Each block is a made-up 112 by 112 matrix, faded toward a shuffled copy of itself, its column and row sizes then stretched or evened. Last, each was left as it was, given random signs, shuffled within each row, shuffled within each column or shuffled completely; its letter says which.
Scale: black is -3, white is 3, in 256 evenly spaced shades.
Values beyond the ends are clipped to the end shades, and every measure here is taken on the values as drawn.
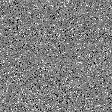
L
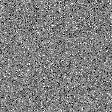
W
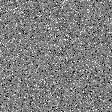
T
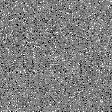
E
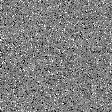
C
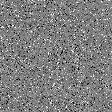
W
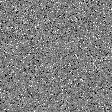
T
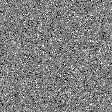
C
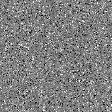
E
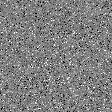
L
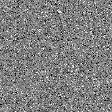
E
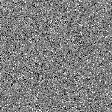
E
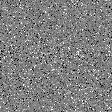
L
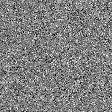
W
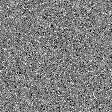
T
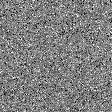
T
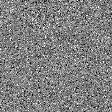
W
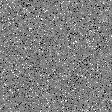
T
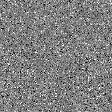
E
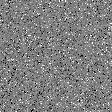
T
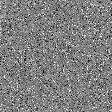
C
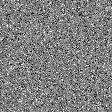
T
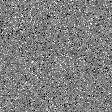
T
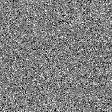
E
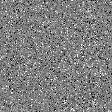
E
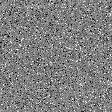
C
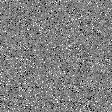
W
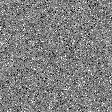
T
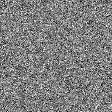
W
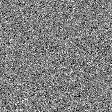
L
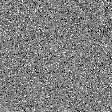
W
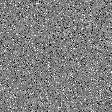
C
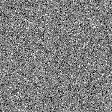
C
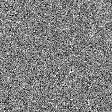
W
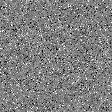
L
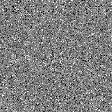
E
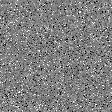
L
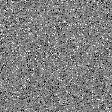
E
